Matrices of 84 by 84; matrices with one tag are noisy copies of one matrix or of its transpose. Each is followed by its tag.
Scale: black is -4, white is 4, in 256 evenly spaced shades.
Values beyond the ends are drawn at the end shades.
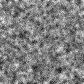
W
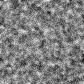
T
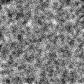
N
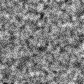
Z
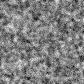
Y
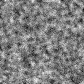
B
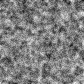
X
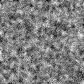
B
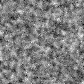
B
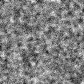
B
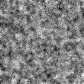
X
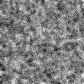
X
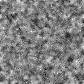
W
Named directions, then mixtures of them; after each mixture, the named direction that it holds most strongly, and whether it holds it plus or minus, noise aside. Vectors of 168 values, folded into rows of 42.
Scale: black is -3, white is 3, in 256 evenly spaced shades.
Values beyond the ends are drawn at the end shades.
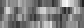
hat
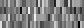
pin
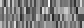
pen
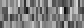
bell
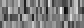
bell, plus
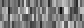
bell, minus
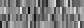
pin, minus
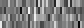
pin, plus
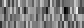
pen, minus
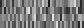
pen, minus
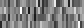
pin, minus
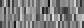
pen, minus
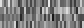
pen, plus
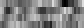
hat, minus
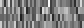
pen, plus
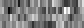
hat, minus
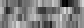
hat, minus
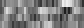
hat, plus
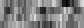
hat, minus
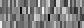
pin, plus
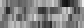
hat, minus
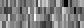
pin, plus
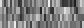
pen, plus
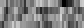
hat, minus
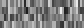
bell, plus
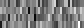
pin, minus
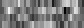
hat, plus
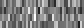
pin, plus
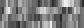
hat, plus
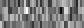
bell, minus
